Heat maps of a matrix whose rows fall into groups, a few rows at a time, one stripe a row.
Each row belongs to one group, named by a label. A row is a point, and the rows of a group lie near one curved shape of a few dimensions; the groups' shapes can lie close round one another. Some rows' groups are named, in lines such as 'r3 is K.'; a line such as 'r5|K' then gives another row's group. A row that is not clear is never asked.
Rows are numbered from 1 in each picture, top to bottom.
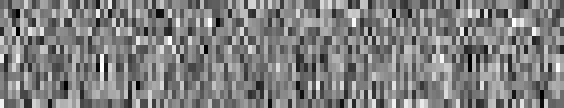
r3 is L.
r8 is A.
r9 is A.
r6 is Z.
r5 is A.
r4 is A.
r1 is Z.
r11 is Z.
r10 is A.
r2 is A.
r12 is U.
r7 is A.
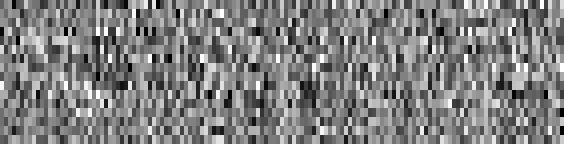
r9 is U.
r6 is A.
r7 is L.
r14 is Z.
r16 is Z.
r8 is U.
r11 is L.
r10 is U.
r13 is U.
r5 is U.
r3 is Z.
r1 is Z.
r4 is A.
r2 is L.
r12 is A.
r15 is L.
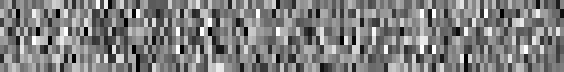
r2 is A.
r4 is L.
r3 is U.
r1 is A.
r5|U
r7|A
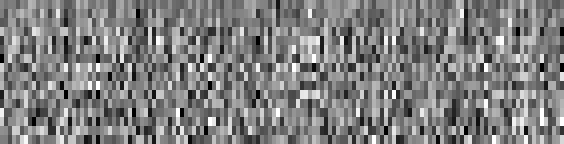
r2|A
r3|A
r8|U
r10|L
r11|U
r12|Z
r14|L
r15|Z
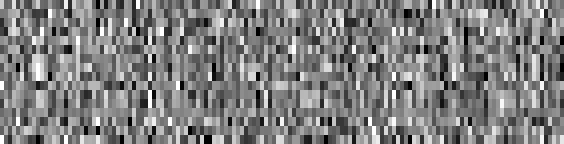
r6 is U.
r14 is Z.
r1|A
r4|A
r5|U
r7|U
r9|U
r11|U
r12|U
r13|Z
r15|U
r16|L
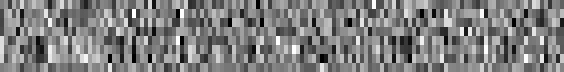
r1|U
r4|A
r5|L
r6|U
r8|L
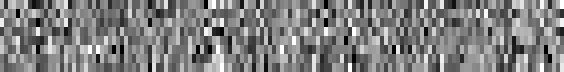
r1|L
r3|L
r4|L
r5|U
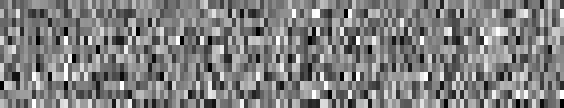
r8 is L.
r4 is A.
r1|L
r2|U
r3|Z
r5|L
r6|Z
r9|U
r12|U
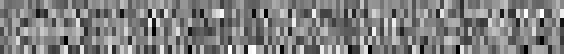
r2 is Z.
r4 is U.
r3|U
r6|Z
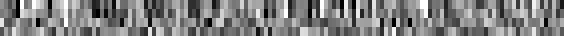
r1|U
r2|U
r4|U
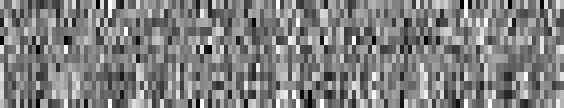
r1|A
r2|L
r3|A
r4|Z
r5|U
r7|A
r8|A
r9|U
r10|A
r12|L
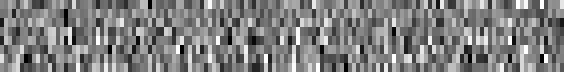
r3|U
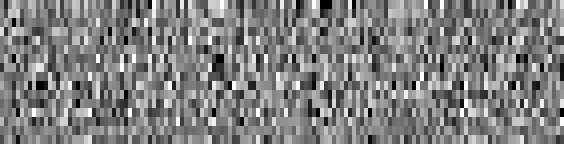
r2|Z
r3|Z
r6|Z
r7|Z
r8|U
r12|Z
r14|L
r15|Z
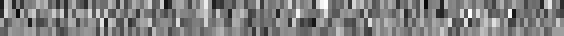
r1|L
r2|A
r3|A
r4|Z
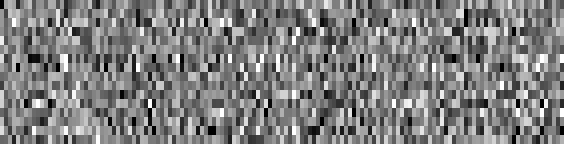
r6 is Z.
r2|A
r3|Z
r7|L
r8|A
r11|U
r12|U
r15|U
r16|A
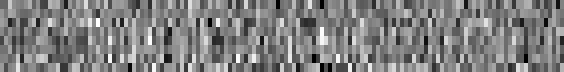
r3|L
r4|L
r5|L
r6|Z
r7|Z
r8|Z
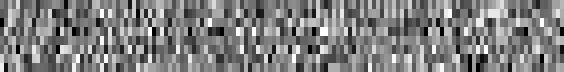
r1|A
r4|Z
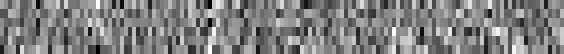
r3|L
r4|A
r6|U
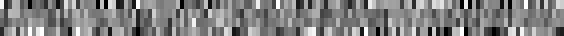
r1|A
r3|Z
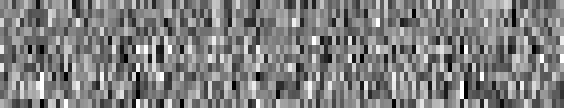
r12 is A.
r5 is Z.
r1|A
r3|U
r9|A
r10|A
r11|A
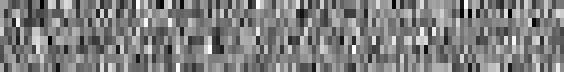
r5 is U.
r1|A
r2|A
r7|A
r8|A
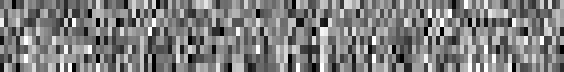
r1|Z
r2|A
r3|A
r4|Z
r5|U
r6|U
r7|U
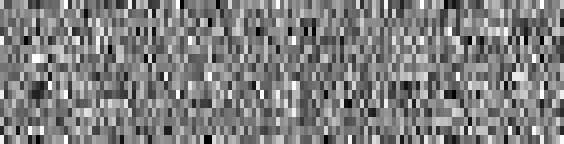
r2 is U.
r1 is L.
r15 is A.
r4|A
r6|A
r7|U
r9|U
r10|U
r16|L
